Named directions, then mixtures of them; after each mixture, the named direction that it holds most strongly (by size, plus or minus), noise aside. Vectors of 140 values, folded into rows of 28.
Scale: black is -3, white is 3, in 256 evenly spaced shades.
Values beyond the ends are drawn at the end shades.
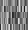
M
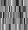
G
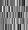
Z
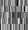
M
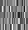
Z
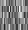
G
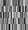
M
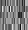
Z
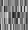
M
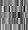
M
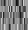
G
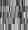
G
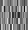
M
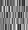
Z
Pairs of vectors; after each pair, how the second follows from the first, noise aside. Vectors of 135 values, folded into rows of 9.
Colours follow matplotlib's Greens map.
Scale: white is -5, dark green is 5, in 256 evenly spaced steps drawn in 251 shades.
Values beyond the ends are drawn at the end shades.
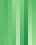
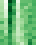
reversed, scaled up.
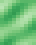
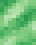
negated.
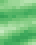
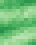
negated.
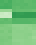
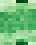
wrapped around, negated, scaled up.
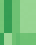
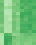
negated.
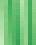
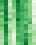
reversed, scaled up.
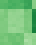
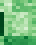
reversed, scaled up.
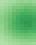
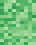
shuffled.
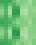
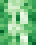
wrapped around, negated, scaled up.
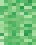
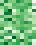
reversed, scaled up.
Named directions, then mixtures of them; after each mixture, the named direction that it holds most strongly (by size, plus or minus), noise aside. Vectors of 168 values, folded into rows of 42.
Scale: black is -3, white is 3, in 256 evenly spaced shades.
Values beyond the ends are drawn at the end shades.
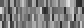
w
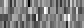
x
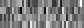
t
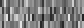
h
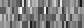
t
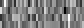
x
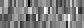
x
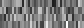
t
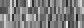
x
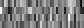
w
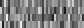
h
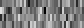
t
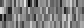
x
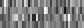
x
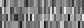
h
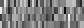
w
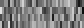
w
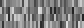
h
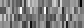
t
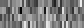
t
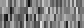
x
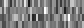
x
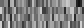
w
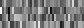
h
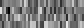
t
